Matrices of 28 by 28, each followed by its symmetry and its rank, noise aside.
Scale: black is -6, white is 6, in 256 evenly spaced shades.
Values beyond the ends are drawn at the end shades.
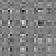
no symmetry, rank two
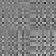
no symmetry, rank two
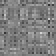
no symmetry, rank three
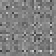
symmetric, rank three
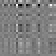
no symmetry, rank one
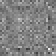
symmetric, rank three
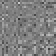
symmetric, rank three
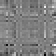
antisymmetric, rank two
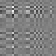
no symmetry, rank one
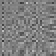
no symmetry, rank three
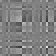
symmetric, rank one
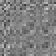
symmetric, rank three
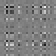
symmetric, rank one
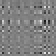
no symmetry, rank one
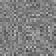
no symmetry, rank three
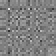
symmetric, rank three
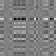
no symmetry, rank one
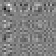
antisymmetric, rank two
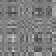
no symmetry, rank two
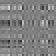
no symmetry, rank one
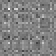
no symmetry, rank three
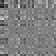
no symmetry, rank two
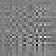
antisymmetric, rank two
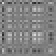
symmetric, rank one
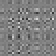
antisymmetric, rank two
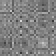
symmetric, rank three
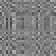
no symmetry, rank three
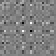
symmetric, rank two
